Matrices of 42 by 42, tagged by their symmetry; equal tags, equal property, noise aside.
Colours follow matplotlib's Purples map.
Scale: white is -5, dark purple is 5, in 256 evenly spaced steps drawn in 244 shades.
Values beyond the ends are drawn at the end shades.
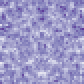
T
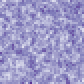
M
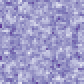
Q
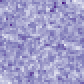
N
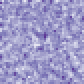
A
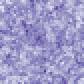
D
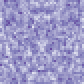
T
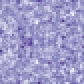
Q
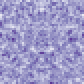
T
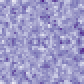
Q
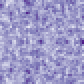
Q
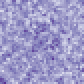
M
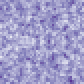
Q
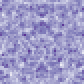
T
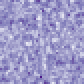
N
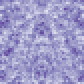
T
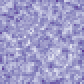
D
